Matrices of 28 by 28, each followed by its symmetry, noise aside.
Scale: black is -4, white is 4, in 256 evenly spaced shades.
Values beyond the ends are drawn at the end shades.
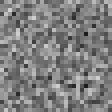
symmetric.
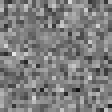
antisymmetric.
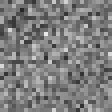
symmetric.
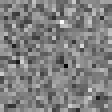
symmetric.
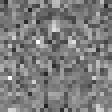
mirrored left to right.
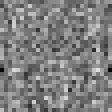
mirrored left to right.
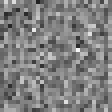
mirrored top to bottom.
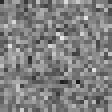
no symmetry.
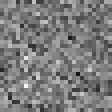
symmetric across the other diagonal.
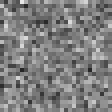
antisymmetric.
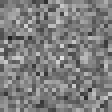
symmetric.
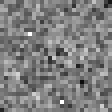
symmetric across the other diagonal.
